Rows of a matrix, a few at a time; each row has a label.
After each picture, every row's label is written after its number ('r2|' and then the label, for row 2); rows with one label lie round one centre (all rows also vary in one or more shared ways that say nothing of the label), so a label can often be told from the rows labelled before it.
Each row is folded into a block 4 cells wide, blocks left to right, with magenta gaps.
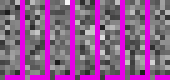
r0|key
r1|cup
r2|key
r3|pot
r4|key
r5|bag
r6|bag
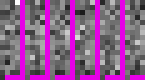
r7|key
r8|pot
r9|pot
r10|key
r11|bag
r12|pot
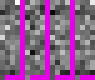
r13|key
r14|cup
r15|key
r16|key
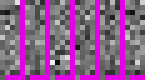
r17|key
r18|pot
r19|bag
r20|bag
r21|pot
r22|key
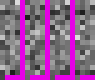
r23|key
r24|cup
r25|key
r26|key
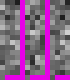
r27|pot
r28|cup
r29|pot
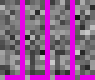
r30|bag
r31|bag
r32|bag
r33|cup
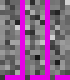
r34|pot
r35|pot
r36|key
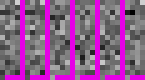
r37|key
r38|key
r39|cup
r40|bag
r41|bag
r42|key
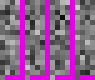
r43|key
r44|cup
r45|cup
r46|pot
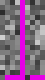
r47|key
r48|pot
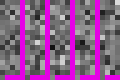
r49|bag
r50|pot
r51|bag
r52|bag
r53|key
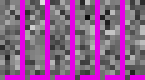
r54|bag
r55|key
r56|bag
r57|pot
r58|cup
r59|pot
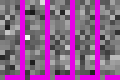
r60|cup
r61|key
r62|bag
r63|bag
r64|bag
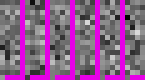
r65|bag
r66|pot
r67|bag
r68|pot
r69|bag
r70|cup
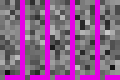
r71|bag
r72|pot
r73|bag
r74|cup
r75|cup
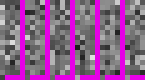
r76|pot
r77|key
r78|bag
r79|bag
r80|key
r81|bag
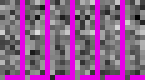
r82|bag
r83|cup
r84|pot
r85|cup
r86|key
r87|pot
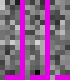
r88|pot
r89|pot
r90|cup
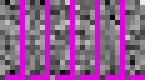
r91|pot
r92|pot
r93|key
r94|pot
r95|pot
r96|key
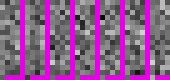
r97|pot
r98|pot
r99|bag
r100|cup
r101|cup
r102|pot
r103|bag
